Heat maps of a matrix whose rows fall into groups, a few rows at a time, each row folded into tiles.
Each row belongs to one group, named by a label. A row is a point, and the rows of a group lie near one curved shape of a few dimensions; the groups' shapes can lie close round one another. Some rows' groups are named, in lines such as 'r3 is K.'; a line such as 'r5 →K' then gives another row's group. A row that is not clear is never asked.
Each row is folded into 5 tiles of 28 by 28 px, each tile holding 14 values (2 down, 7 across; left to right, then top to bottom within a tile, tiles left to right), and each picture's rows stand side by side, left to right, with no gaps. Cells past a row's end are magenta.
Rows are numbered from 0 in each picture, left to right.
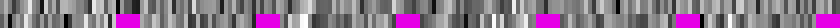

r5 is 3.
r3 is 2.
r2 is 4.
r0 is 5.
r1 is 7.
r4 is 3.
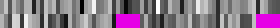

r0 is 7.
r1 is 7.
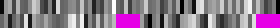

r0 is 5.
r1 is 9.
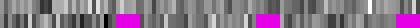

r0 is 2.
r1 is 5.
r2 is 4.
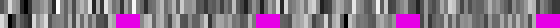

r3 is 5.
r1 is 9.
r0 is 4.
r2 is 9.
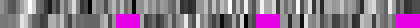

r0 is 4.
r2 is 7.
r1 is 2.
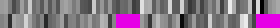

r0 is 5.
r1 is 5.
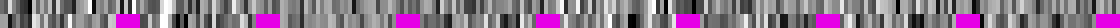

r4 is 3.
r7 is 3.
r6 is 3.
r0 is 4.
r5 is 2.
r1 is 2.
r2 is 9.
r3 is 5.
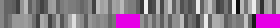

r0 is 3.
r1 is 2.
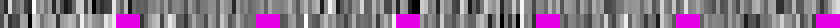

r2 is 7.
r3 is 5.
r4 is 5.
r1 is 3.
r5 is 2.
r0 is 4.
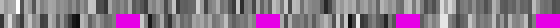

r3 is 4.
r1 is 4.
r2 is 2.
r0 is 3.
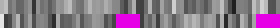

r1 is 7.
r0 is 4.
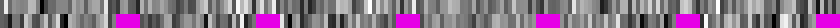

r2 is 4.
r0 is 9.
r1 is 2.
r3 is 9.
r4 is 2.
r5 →3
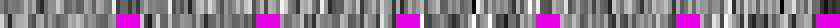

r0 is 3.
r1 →4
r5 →7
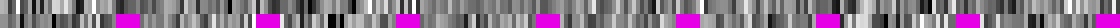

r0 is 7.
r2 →4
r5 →3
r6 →2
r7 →4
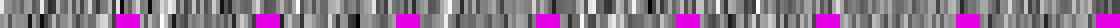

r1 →4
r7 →5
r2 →3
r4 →4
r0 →5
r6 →9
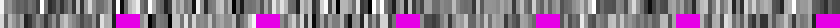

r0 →5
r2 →5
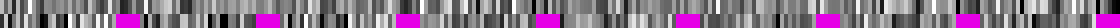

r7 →7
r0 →5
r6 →7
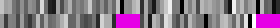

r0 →5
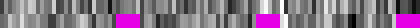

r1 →7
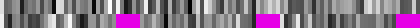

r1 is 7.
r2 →4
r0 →9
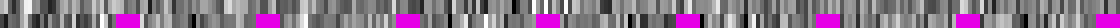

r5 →3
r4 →2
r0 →2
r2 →4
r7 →2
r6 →7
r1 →4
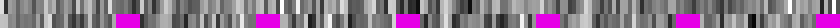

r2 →3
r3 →2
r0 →3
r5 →4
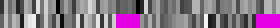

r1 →2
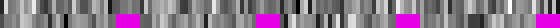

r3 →4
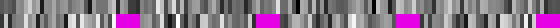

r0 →5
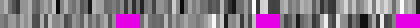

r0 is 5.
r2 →2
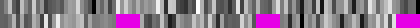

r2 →9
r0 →7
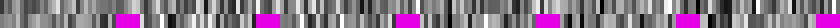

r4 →9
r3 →5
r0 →2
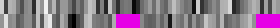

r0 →3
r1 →5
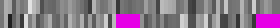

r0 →5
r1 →5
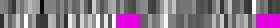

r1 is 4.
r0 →5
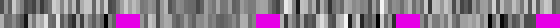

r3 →2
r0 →2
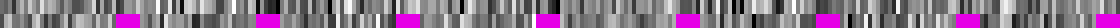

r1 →7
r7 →2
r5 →7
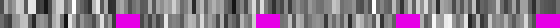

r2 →2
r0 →9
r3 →7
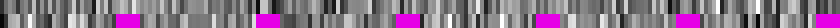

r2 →5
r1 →7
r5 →3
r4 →7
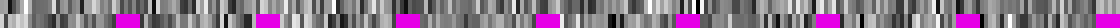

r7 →3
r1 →7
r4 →4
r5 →2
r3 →2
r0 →4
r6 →9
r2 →7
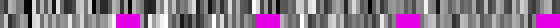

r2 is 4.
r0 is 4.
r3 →7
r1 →4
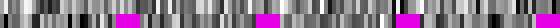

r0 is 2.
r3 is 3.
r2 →5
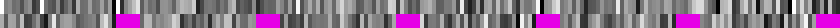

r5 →5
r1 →9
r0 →5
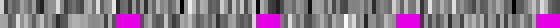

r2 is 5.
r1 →7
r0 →3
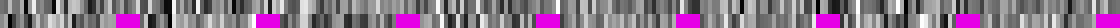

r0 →4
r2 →2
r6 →3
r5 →7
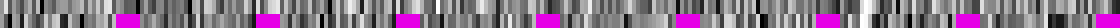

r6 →2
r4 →5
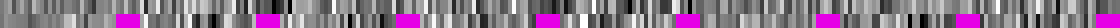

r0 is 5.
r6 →2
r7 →3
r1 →3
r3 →7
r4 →4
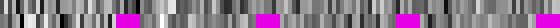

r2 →5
